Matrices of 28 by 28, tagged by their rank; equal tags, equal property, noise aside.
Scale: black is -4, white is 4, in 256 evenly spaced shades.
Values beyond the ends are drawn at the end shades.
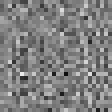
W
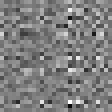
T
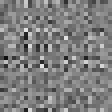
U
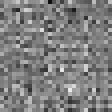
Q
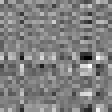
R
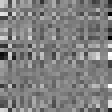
R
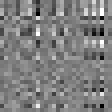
R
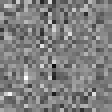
W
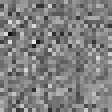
Q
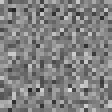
Q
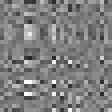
T
